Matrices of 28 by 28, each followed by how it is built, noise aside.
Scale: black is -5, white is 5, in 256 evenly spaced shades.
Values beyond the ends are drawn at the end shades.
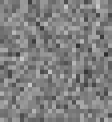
noise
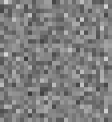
repeating rows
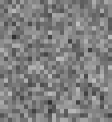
noise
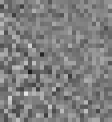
lower triangular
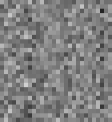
repeating rows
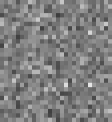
repeating rows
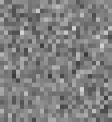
noise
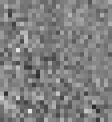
lower triangular
